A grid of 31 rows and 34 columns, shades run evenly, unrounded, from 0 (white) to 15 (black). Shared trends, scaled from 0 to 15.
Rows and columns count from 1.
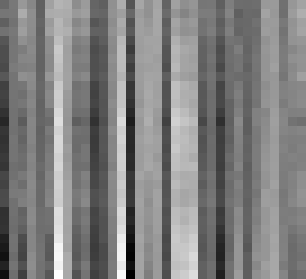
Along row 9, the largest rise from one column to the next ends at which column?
15
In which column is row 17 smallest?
7
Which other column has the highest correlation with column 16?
8
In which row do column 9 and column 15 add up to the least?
2
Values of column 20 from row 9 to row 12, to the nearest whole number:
5 4 4 4
